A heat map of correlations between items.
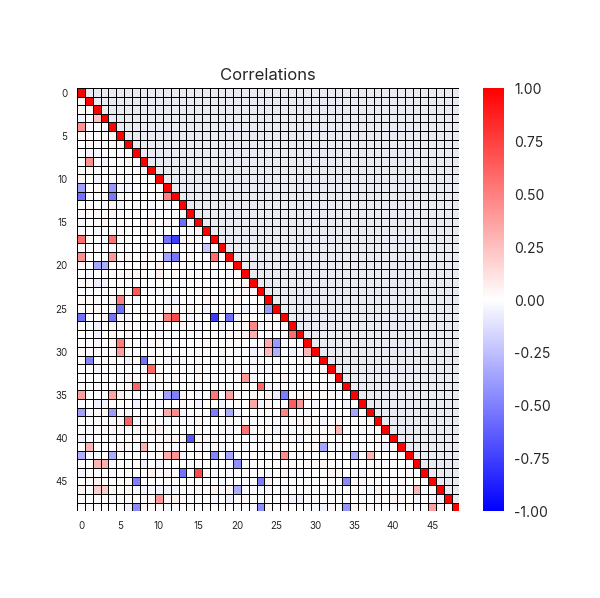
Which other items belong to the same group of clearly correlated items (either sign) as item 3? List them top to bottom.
2, 20, 43, 46
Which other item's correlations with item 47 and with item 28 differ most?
27
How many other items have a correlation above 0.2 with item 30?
3
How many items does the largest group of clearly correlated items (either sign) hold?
10
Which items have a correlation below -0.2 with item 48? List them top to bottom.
7, 23, 34
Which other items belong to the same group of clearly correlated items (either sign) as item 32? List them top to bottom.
9
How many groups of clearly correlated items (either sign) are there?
13
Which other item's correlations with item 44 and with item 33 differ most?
15
